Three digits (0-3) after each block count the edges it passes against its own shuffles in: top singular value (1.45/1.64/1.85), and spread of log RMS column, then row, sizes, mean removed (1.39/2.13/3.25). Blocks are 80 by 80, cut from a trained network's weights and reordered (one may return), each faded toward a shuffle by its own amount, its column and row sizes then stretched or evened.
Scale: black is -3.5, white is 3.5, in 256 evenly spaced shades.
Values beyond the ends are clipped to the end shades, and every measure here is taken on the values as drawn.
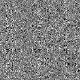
3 2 1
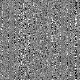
0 3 0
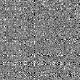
2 2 2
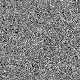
0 0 1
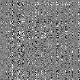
2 3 2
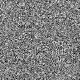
1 0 1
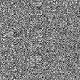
3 1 0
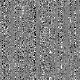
1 3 1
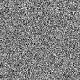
2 0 1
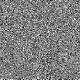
3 1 1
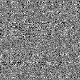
2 0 2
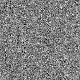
0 1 0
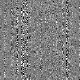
1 3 0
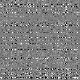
2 2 3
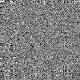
3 1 2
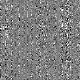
0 3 1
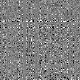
0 3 2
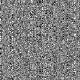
2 2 0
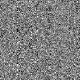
2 2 0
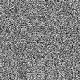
3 0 0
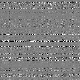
2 1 3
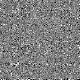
1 2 2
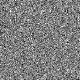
0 1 0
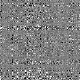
0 2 3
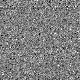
0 0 1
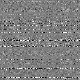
3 1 3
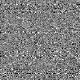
3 1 2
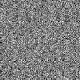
3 0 1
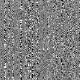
0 3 0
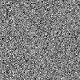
3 1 0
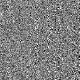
0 2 0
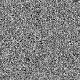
1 0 1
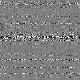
2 0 3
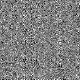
1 2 1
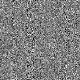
1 2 0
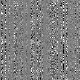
1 3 1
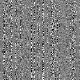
1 3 0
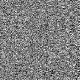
3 1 0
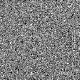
0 1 0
